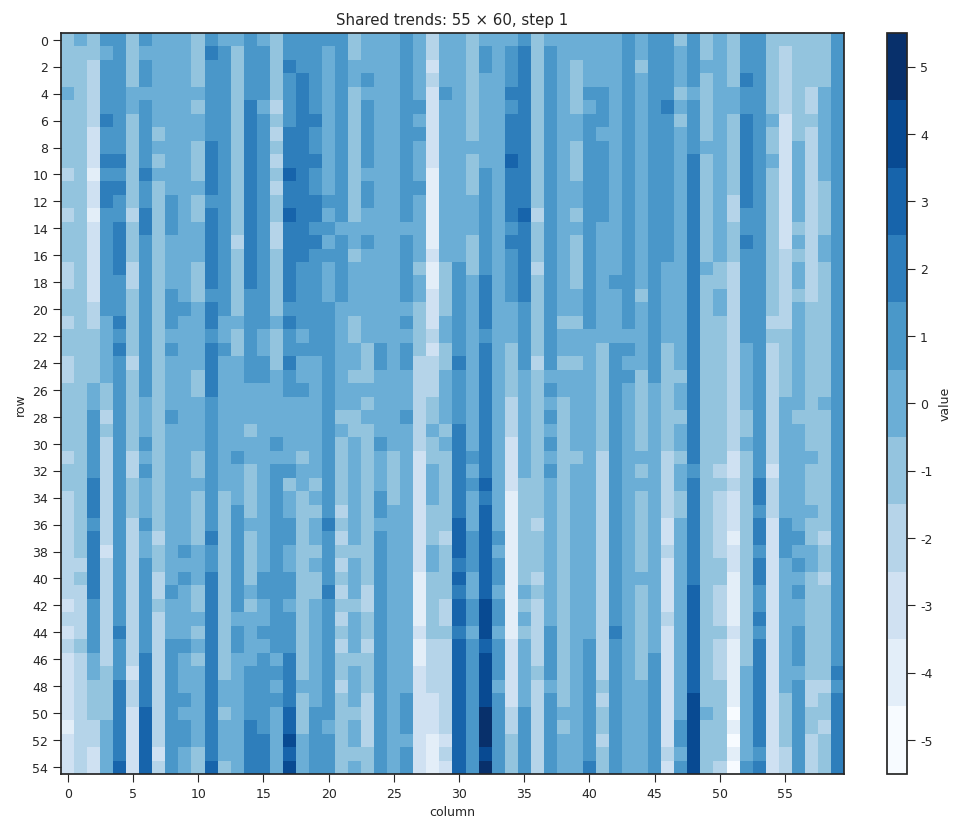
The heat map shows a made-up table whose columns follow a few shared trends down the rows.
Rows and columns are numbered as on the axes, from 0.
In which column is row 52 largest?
32
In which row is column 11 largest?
54
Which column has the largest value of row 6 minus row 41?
34
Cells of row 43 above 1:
5
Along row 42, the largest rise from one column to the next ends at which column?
30
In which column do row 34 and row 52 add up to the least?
51
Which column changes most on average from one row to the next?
17
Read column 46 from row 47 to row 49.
-3 -3 -3
